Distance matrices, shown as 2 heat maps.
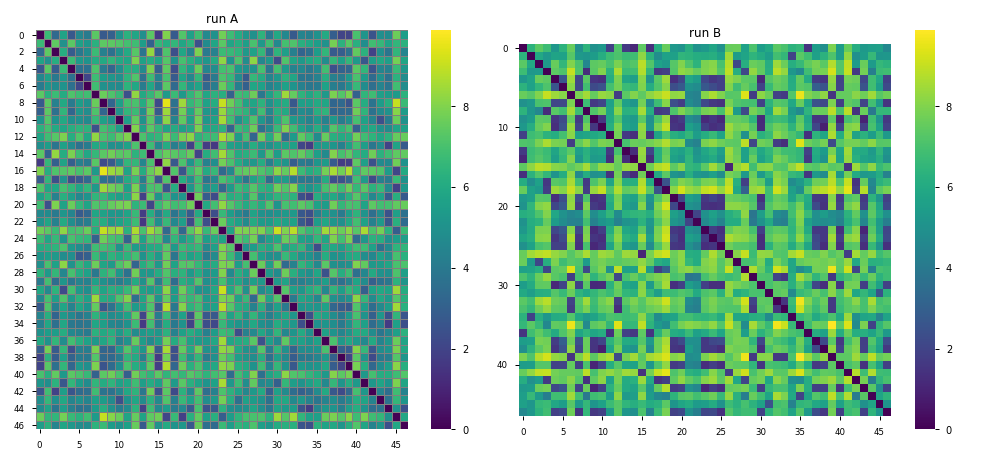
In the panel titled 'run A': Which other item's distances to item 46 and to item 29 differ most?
19
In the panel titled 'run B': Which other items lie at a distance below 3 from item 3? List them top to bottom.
8, 17, 18, 28, 42
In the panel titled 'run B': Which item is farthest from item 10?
18
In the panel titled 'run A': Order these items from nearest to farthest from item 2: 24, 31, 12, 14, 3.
31, 3, 24, 12, 14
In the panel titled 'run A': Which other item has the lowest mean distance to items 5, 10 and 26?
6
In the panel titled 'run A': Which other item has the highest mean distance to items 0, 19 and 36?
23
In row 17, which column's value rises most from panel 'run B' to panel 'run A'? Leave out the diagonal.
28
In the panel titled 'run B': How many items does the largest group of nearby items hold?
16
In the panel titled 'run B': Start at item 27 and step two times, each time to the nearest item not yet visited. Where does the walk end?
8
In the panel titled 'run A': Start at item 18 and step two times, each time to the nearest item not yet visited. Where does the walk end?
16
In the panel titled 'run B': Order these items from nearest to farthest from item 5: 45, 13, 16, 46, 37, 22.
46, 37, 22, 45, 16, 13
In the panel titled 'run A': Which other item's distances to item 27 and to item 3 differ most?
30
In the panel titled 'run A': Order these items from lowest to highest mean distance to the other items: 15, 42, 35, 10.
42, 15, 35, 10
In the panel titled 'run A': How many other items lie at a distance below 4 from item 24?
3
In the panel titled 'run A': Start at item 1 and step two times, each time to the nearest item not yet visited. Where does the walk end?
14
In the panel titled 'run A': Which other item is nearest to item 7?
11
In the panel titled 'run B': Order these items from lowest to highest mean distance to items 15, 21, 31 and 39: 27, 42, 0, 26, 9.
26, 9, 0, 27, 42
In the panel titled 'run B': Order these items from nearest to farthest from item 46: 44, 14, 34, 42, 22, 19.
19, 22, 14, 34, 44, 42
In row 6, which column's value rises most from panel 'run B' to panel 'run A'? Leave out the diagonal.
12
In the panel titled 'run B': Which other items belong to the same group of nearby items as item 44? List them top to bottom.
35
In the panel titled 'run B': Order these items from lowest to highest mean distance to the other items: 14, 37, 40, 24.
40, 37, 24, 14
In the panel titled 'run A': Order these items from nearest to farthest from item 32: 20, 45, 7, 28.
28, 20, 7, 45
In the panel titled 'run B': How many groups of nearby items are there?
10
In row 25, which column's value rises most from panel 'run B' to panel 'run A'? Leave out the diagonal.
23
